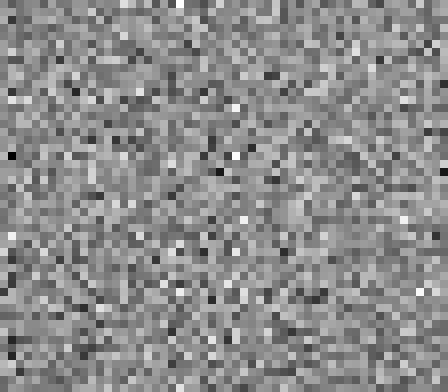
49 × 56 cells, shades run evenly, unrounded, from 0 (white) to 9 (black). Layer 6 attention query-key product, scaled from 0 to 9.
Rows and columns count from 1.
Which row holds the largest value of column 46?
24
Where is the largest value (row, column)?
20, 2
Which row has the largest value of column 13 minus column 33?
38
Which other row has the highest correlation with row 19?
46
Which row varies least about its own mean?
15
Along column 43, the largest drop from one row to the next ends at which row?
6
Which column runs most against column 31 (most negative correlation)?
34
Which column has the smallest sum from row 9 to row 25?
54
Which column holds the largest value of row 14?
51
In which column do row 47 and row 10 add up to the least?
31
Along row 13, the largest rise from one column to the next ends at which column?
13
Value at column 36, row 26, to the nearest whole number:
4
